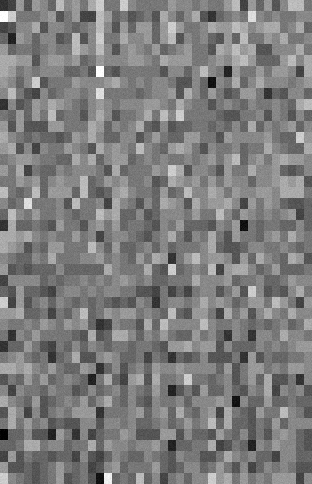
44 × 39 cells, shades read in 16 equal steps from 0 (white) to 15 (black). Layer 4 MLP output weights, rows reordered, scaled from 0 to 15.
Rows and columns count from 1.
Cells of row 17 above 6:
24
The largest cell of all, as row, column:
40, 1
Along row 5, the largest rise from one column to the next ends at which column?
33
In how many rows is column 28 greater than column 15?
25
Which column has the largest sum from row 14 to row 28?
20
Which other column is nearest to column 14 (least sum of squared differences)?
18
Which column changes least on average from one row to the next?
17
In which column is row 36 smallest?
34
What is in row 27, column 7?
11
